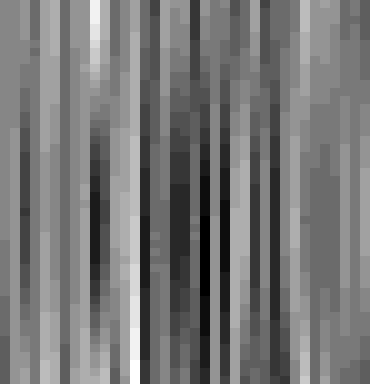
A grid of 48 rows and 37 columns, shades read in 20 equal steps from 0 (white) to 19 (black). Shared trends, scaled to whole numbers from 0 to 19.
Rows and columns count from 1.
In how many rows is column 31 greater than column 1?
11
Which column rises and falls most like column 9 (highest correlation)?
14
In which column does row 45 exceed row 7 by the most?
21
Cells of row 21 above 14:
7
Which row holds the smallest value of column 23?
1
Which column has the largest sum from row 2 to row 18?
20
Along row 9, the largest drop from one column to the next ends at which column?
17
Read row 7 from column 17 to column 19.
8 10 9
